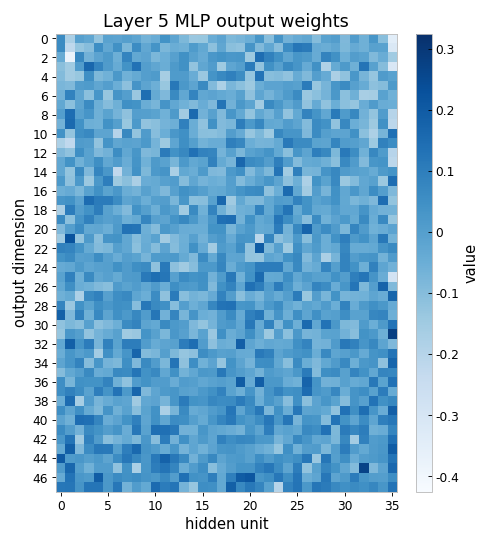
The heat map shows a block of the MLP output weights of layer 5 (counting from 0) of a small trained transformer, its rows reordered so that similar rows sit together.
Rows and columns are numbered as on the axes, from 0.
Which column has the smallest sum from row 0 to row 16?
35
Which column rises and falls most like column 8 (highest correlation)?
26
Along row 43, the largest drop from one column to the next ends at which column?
2
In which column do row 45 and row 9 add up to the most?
1
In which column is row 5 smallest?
17
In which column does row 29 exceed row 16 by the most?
0
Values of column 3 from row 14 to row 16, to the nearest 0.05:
-0.1 -0.15 0
